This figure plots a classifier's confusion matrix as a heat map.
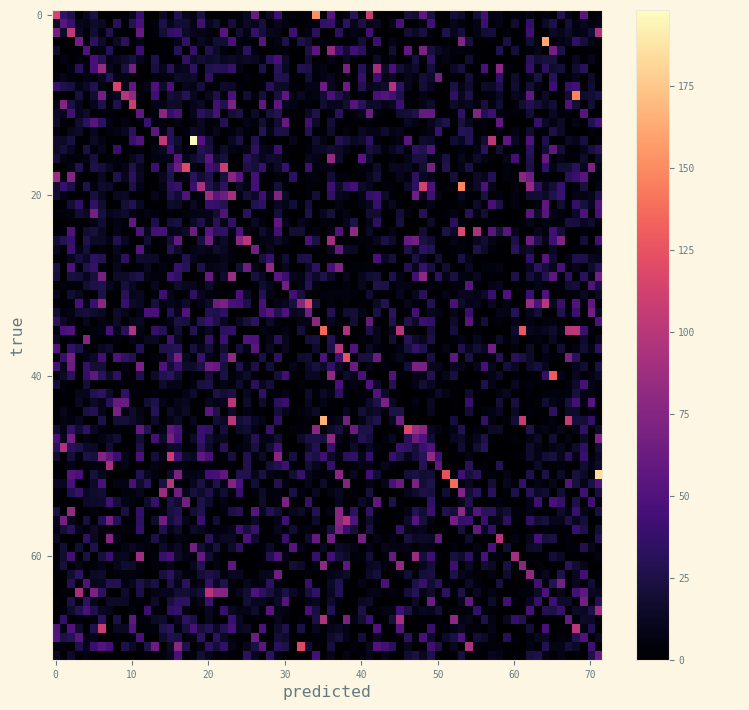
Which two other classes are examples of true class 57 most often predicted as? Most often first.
37, 55
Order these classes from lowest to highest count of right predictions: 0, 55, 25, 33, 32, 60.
55, 33, 32, 60, 25, 0
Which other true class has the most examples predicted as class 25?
28
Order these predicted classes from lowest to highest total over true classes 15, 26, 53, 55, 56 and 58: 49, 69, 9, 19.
9, 69, 19, 49
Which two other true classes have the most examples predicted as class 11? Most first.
60, 39
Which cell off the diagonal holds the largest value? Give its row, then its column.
14, 18
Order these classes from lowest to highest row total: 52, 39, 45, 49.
45, 39, 52, 49
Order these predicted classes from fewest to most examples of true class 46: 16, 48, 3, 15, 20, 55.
55, 3, 20, 16, 15, 48
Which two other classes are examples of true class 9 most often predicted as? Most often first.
68, 10
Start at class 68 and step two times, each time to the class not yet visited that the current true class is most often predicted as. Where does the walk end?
42
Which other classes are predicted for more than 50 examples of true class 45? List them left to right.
23, 35, 38, 61, 67
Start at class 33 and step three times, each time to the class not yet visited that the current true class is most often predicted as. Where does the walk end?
64
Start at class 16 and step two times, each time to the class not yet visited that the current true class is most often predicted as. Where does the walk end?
4
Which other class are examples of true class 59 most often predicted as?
18
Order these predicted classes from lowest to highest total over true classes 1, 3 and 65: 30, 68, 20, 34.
34, 68, 20, 30
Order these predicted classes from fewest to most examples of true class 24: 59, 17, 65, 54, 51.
54, 17, 51, 65, 59
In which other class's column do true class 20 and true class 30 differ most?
23
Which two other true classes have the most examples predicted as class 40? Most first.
58, 16
